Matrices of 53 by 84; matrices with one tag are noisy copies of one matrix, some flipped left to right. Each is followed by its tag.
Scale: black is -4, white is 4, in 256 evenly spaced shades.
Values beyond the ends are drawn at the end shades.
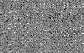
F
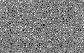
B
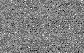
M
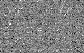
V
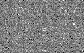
V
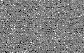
M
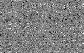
F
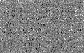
B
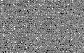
M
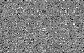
V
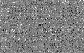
B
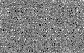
B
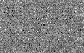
B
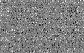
B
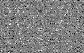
V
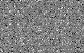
V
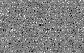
B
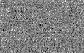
B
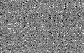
F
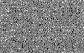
B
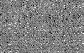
F
